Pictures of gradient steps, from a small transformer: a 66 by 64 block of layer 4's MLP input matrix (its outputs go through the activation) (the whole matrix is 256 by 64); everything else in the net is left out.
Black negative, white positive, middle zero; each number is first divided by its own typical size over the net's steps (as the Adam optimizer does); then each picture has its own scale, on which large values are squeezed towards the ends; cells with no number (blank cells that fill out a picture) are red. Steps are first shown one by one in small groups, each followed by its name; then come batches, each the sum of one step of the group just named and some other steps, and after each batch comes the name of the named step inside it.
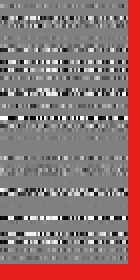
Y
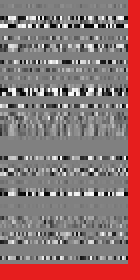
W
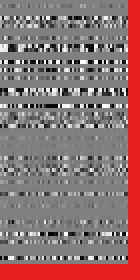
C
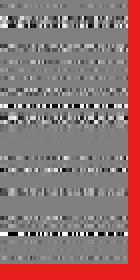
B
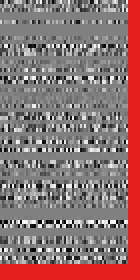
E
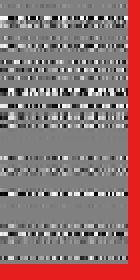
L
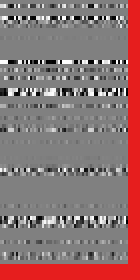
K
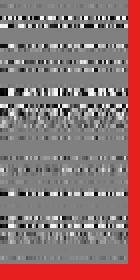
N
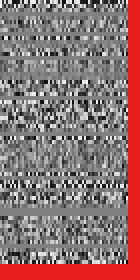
Y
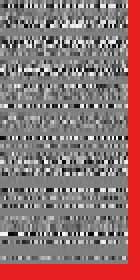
B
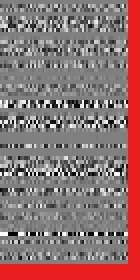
B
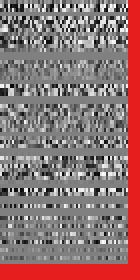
N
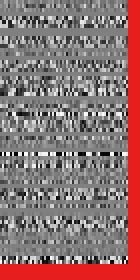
N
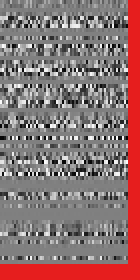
L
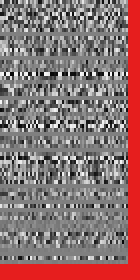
L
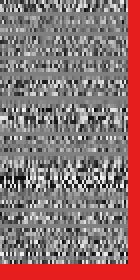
Y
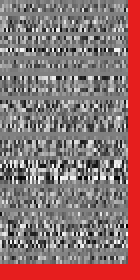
B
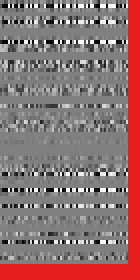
C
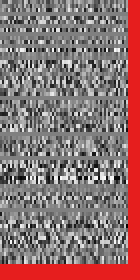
K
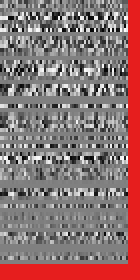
L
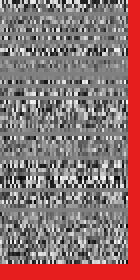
N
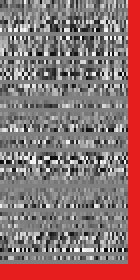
C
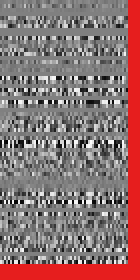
W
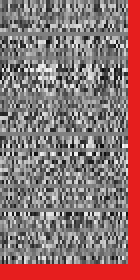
Y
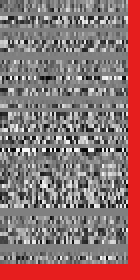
L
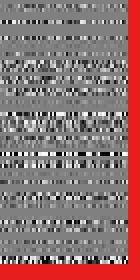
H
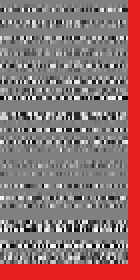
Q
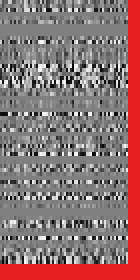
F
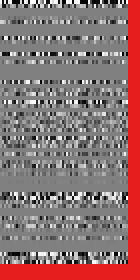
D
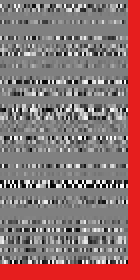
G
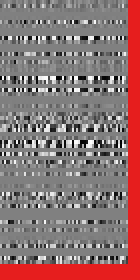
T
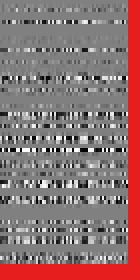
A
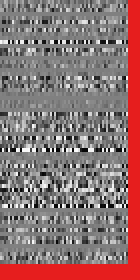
A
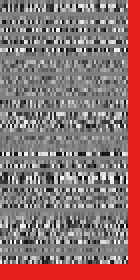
H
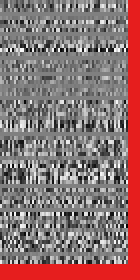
H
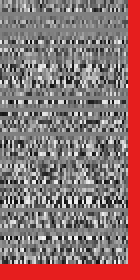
F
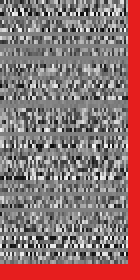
Q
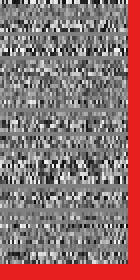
D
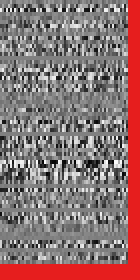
T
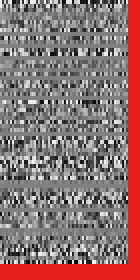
D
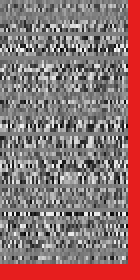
T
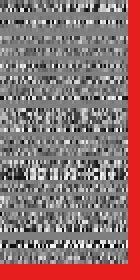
Q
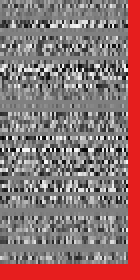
A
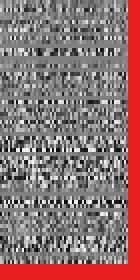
A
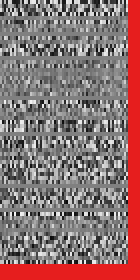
D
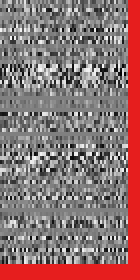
F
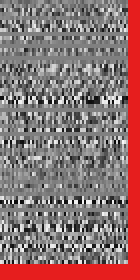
Q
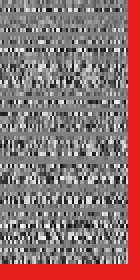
F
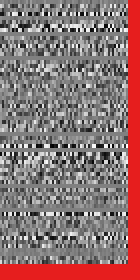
H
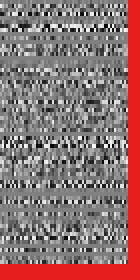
G
